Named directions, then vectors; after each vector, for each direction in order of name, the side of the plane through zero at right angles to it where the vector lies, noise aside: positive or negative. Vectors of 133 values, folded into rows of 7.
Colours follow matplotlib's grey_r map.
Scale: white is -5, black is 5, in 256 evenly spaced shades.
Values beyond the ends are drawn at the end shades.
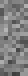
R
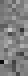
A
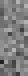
positive, positive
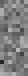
positive, negative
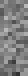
positive, positive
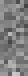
negative, negative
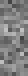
negative, positive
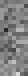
negative, negative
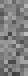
positive, positive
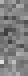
negative, negative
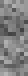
positive, negative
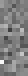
negative, positive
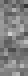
negative, negative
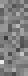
negative, positive
